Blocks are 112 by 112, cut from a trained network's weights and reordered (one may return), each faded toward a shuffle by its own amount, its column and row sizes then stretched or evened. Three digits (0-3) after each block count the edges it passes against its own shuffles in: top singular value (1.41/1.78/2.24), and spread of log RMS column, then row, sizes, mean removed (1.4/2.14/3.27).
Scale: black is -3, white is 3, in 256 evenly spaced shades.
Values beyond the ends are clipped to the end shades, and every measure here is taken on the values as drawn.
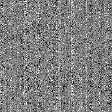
1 2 1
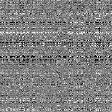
3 2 3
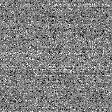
1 1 1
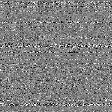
1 0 3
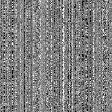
3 3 0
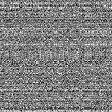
3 0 2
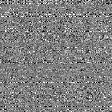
2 0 3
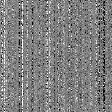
3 3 0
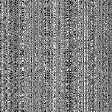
3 3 1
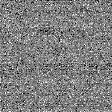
1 1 1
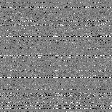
3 0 3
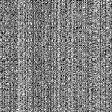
3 0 1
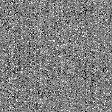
0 1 1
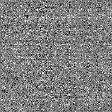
1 2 1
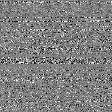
0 0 3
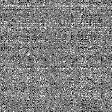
2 2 1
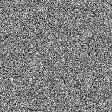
1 0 0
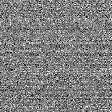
2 1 1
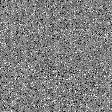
0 0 1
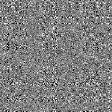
2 2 2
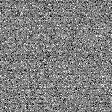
1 0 0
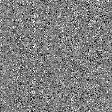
0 2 0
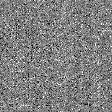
0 1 1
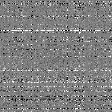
2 2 3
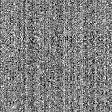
2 0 1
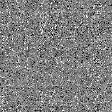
0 2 1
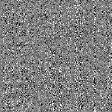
1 3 1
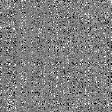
0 3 2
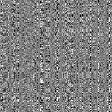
3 3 1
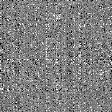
1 2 2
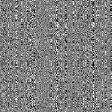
3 3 1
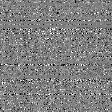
0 0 3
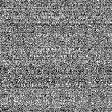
2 0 1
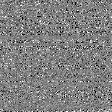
0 1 3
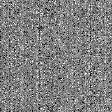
1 2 0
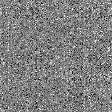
0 1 1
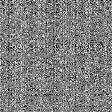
2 0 2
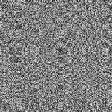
3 0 0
